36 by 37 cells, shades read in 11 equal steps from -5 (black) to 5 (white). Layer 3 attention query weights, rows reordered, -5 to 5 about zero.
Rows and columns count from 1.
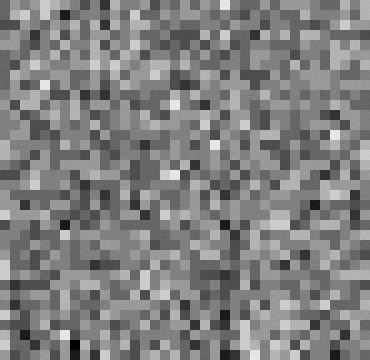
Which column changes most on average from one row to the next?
7
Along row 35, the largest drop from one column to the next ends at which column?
8
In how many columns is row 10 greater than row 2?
13
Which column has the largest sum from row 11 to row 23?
18
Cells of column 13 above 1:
5
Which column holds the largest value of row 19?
4
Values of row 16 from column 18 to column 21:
1 0 0 0
